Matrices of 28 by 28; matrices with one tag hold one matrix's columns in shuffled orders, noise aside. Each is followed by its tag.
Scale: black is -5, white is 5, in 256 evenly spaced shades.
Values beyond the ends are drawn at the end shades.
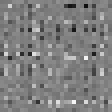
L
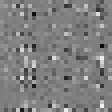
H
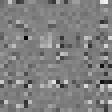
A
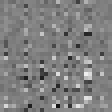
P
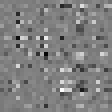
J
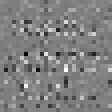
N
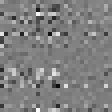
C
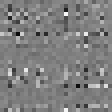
C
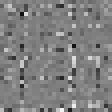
H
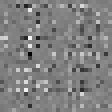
J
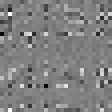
C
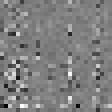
P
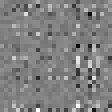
H
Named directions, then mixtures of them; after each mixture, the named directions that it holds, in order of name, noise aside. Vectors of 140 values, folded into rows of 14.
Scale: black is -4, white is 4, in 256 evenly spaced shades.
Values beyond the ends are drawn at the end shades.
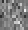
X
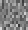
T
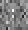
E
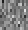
T, X.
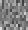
T.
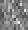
E, X.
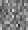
E, T.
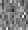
E, T.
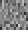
T.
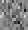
X.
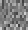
T.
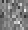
X.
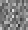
E, T.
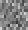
T, X.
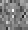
E.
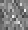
E, X.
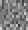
T.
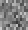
T, X.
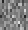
T, X.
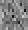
E, X.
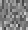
T.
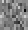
X.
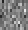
T, X.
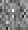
E.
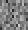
E, T.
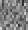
T.
